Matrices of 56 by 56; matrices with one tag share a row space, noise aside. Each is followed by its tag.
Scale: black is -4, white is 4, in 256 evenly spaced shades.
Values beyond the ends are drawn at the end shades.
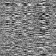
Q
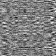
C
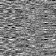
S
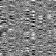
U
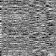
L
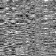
S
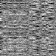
L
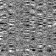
U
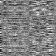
L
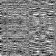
L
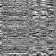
L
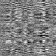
Q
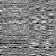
L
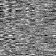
S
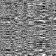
Q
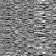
Q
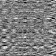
C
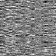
S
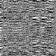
L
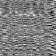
C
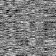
S
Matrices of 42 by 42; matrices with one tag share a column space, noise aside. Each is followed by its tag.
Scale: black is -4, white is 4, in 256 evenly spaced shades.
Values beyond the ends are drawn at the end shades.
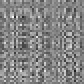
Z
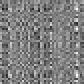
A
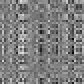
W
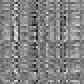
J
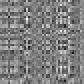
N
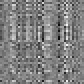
J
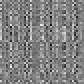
J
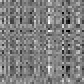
N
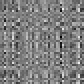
A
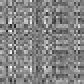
N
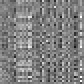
Z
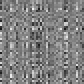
A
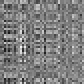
W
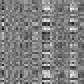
A
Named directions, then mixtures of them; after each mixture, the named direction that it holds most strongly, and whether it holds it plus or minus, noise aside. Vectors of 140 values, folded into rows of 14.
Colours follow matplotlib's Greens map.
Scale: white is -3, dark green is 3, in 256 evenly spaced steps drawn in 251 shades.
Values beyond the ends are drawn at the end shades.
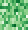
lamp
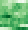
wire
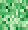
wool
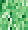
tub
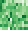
tub, plus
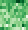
wire, minus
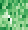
tub, plus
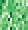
tub, plus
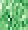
tub, minus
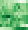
wire, plus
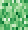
lamp, minus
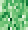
tub, minus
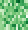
lamp, plus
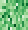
tub, minus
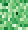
lamp, minus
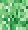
wool, minus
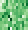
tub, minus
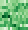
wire, plus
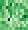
wool, plus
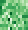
tub, plus
